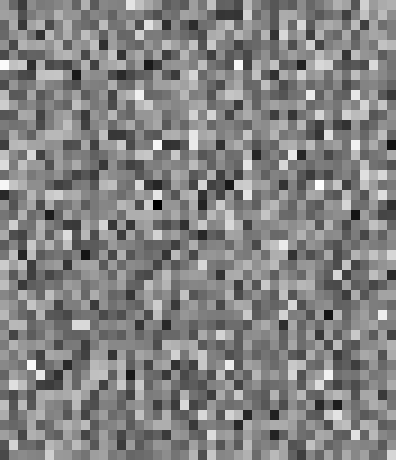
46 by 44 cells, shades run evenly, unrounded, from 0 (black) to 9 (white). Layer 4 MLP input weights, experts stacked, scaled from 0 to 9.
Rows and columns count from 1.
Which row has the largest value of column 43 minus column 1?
20
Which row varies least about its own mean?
9
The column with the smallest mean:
15
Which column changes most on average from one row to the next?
18
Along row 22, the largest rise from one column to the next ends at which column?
41
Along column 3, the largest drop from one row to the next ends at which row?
8
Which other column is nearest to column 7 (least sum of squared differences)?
6
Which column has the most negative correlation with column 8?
23
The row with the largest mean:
11
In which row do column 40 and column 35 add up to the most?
10
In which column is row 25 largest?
32
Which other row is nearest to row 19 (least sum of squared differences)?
7
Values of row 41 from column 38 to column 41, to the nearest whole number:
1 5 4 5
